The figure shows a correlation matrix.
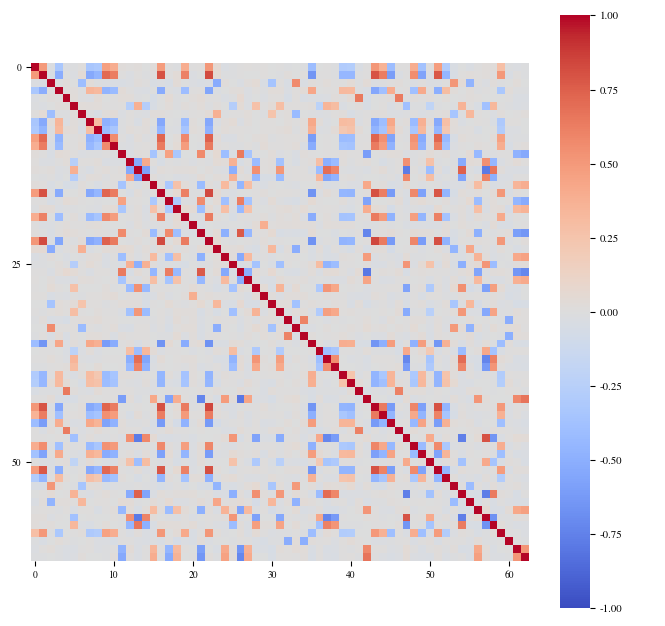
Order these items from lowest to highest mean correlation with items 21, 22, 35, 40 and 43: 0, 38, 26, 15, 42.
42, 15, 38, 0, 26
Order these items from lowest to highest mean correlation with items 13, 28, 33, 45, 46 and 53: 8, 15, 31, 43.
43, 15, 8, 31
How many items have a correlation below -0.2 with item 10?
9
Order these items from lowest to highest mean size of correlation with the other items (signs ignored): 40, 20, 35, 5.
20, 5, 40, 35
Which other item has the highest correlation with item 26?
21
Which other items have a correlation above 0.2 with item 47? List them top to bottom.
12, 14, 25, 36, 50, 57
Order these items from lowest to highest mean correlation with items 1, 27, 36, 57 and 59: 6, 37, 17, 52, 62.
37, 52, 17, 6, 62
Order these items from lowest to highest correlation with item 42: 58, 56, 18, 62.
58, 18, 56, 62
